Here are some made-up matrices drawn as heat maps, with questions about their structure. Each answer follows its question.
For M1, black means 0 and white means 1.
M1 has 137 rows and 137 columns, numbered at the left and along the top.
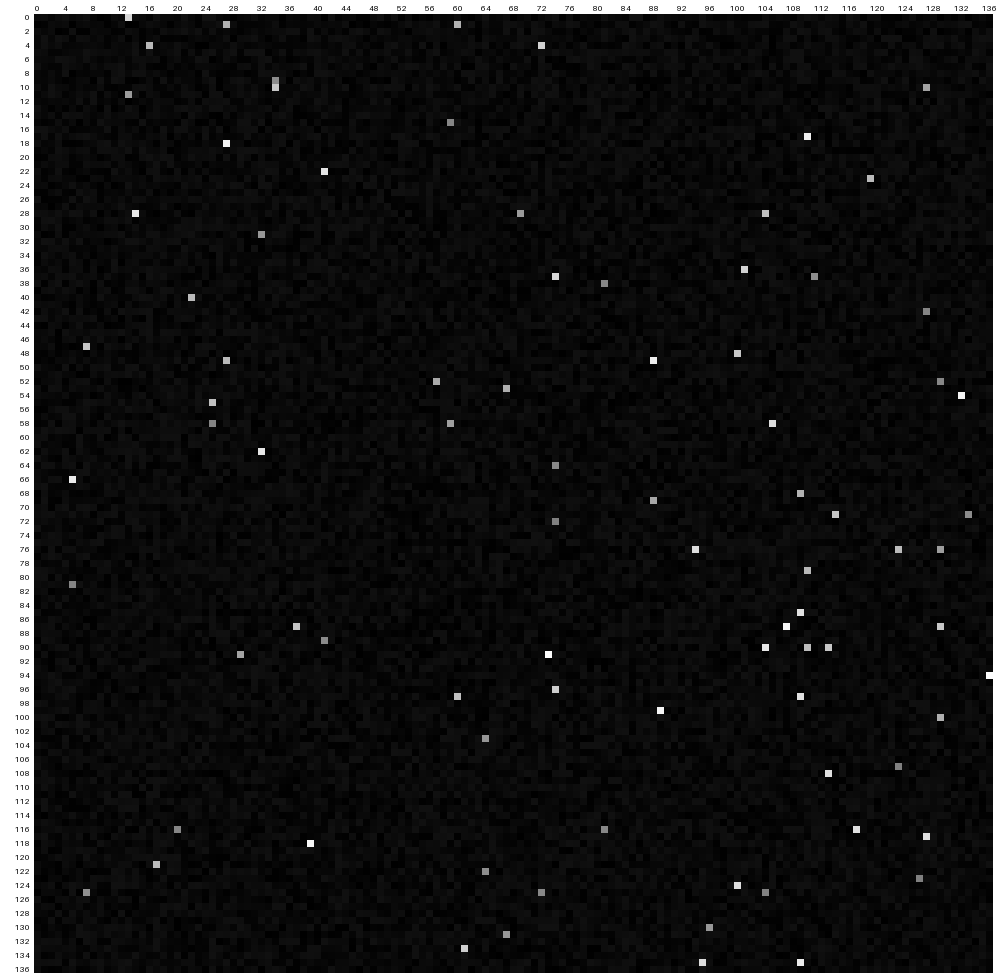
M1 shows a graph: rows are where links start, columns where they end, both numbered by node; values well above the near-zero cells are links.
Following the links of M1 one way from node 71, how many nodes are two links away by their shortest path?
1
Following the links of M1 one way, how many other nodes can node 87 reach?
7
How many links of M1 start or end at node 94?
2
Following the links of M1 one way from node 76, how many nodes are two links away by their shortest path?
2
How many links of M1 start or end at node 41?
2
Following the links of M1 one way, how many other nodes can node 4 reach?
3
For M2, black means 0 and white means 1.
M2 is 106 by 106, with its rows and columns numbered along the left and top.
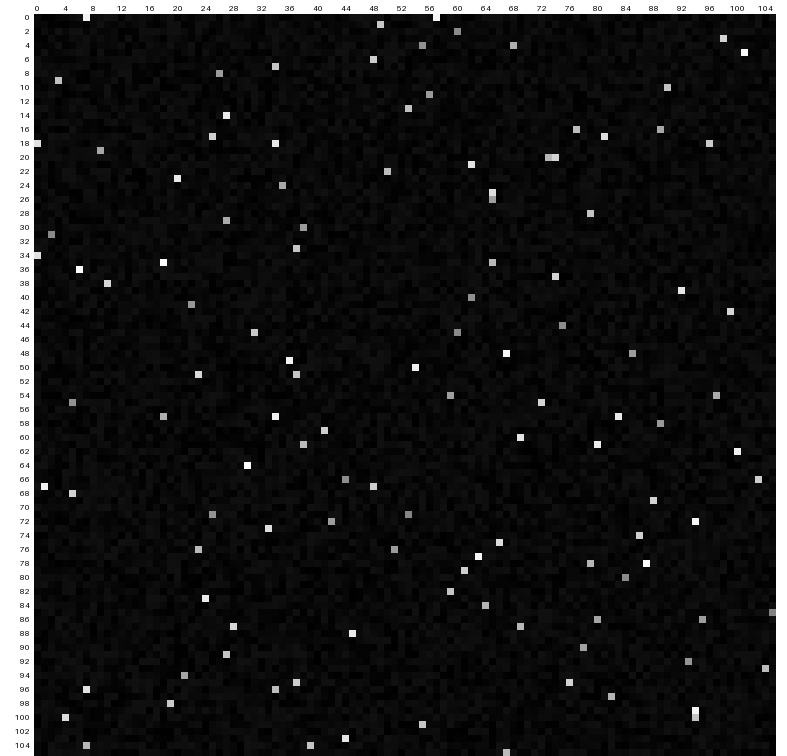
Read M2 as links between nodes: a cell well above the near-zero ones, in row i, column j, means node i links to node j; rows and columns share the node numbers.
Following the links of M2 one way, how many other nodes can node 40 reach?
12
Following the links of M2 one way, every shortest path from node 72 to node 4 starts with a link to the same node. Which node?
node 94
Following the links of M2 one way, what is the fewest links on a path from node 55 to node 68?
7
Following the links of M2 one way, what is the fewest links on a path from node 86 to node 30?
4
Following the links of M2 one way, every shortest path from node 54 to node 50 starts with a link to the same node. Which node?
node 59
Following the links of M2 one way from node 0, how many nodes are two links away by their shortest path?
3
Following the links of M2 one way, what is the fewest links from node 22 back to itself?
5
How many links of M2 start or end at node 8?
1
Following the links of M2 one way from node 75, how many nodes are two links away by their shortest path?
2
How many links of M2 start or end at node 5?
3
